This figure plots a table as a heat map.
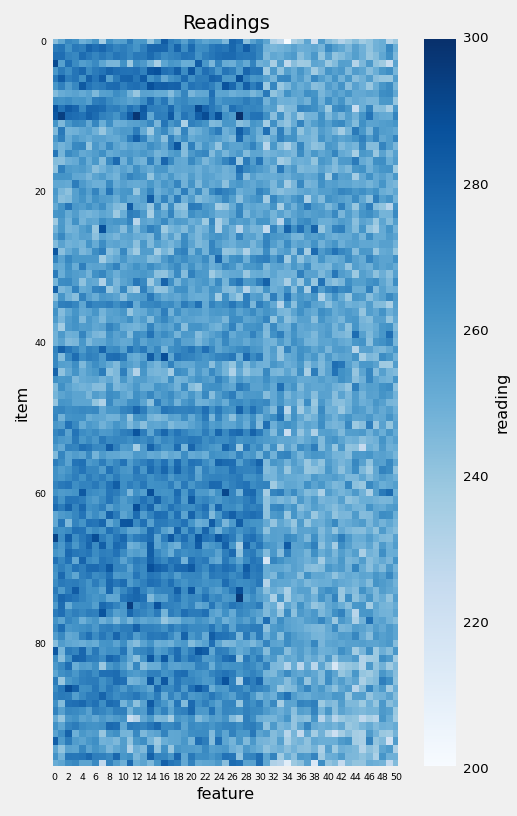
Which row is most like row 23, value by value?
18
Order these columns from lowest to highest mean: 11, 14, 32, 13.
32, 11, 13, 14
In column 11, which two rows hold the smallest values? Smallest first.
90, 94
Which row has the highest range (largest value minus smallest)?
0
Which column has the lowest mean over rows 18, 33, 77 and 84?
44
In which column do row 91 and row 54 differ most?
12
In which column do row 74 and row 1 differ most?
14
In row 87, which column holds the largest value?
7
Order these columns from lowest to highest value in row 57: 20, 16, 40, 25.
40, 25, 20, 16
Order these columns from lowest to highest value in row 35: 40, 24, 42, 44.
40, 44, 42, 24
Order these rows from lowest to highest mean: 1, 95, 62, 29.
29, 95, 62, 1
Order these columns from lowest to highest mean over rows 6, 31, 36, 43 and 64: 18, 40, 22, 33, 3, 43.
33, 43, 40, 22, 3, 18
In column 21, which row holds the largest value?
9
